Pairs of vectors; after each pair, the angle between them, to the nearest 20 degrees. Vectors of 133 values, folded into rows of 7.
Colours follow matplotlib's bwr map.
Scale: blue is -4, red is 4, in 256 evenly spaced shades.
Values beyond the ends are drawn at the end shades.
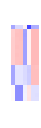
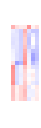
140 degrees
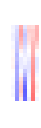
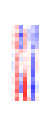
160 degrees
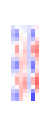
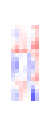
40 degrees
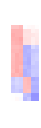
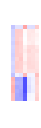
100 degrees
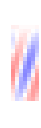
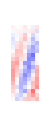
20 degrees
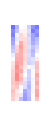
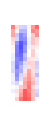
140 degrees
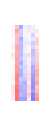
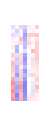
100 degrees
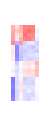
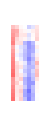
80 degrees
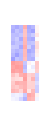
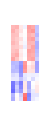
140 degrees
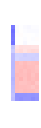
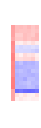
140 degrees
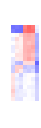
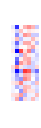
80 degrees
